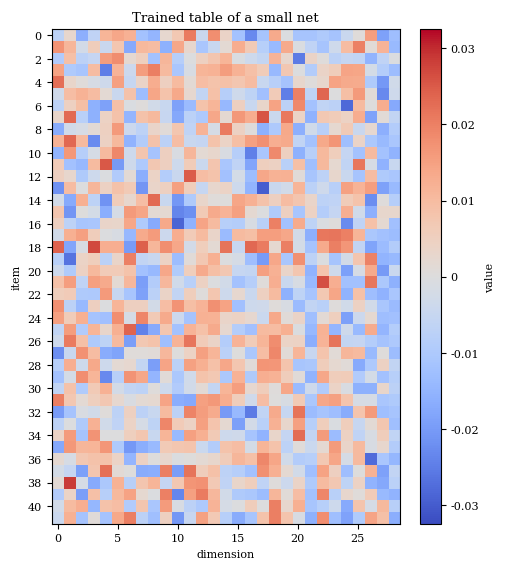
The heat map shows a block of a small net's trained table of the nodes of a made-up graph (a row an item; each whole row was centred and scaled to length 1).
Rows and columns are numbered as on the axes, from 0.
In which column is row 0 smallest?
16
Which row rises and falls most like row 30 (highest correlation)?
28
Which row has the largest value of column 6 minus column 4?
29
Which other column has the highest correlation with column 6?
26
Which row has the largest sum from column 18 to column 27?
17
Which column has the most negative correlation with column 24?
18
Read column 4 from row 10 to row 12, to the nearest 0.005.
0.01 0.025 0
